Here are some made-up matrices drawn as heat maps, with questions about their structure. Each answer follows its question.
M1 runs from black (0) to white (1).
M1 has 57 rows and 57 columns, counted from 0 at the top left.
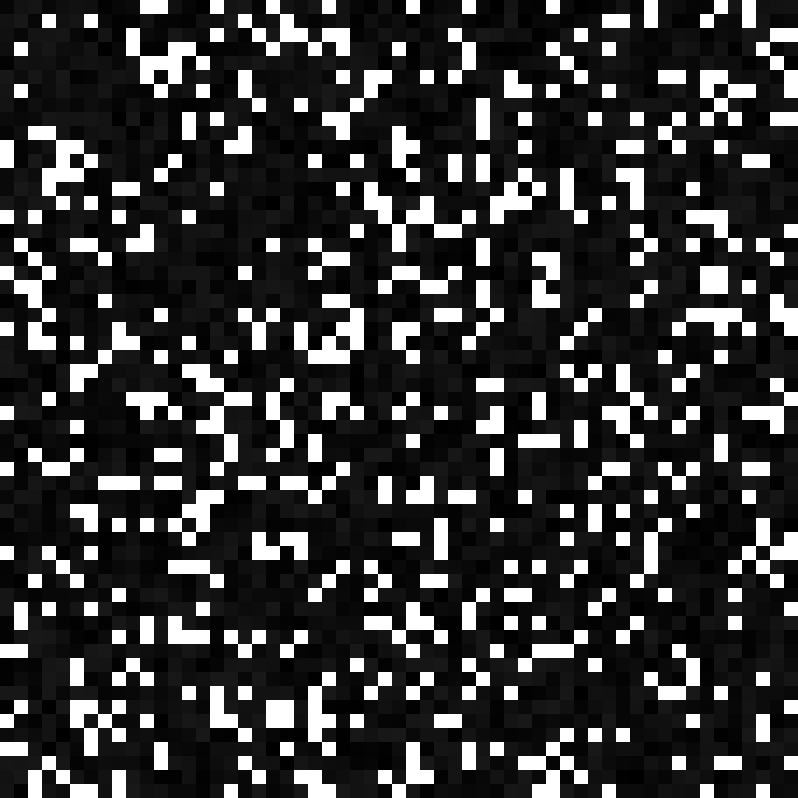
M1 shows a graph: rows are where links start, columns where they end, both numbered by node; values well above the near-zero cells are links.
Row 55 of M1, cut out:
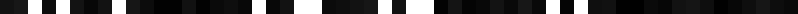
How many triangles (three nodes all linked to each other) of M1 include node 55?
7
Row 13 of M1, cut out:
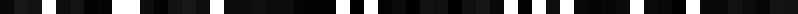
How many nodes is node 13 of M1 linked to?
11
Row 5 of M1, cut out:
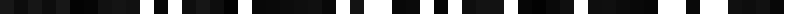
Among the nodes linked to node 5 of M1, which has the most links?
node 51
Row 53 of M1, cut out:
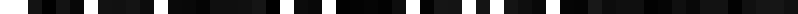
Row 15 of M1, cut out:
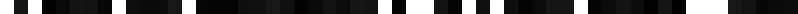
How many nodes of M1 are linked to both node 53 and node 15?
4
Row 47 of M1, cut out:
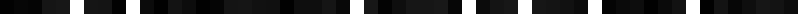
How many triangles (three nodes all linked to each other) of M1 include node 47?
2
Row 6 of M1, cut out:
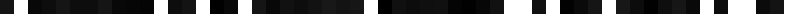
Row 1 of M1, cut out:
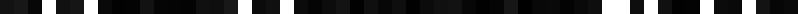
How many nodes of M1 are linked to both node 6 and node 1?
4
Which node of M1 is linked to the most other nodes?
node 29
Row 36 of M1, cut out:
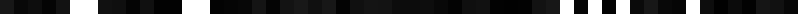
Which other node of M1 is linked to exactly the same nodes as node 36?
node 26
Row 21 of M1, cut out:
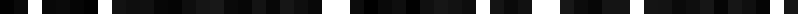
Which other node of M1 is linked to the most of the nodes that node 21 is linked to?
node 18
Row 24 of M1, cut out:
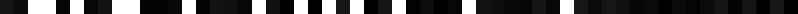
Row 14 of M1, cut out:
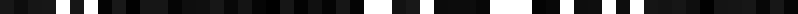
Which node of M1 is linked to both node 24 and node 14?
node 40
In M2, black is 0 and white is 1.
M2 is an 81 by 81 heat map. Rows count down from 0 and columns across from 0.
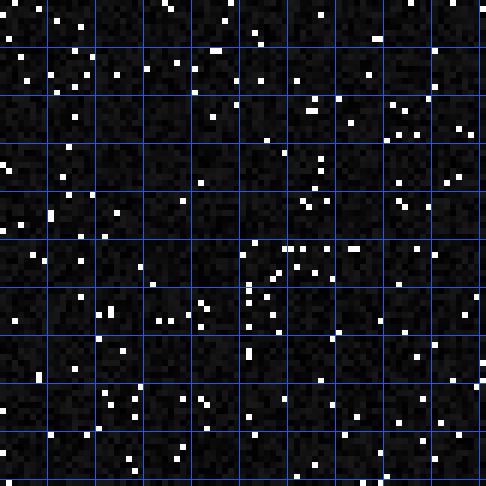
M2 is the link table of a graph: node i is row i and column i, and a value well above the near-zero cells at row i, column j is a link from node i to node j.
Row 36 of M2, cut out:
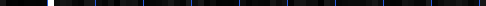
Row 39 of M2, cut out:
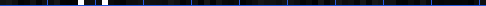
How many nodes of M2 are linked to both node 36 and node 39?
0
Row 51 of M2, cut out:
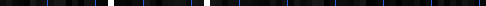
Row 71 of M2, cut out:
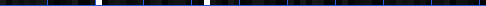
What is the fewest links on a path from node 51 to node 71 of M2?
2
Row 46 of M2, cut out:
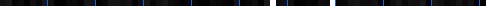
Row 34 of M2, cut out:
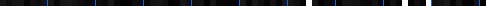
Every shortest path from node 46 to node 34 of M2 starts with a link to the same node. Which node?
node 55
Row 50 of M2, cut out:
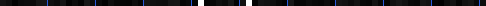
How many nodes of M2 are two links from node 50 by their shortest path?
8
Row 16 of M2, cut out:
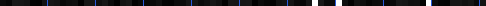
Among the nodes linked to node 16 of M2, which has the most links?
node 52
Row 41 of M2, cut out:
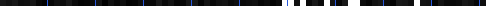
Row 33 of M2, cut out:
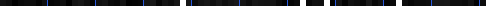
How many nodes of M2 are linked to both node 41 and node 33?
2
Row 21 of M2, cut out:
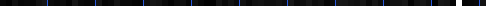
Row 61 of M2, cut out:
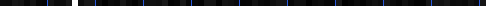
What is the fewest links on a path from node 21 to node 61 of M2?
5
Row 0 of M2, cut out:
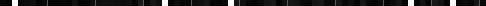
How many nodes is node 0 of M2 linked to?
5
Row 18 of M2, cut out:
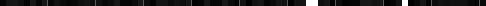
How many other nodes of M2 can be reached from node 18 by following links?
12
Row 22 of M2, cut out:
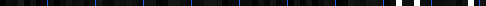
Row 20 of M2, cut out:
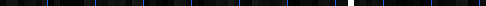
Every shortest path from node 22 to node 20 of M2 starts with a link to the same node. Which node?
node 69
